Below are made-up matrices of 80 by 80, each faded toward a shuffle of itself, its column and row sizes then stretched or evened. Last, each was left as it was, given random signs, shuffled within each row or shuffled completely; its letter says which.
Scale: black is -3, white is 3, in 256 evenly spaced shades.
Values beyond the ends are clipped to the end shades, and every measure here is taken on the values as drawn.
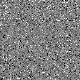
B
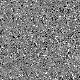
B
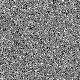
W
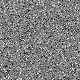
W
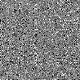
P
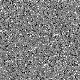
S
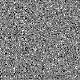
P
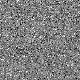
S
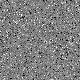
W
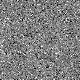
S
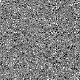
P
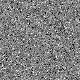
W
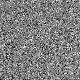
S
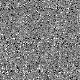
B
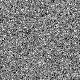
W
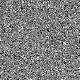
B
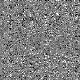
P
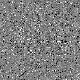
P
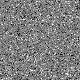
S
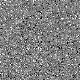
B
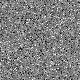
W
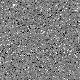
S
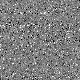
S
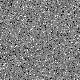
W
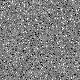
W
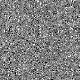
P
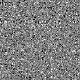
P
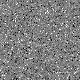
W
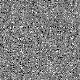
B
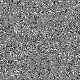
S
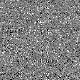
P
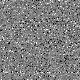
S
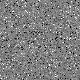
S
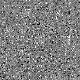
P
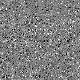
B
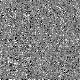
B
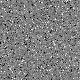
W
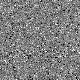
S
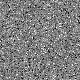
W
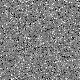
W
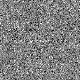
B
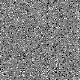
P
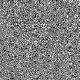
P
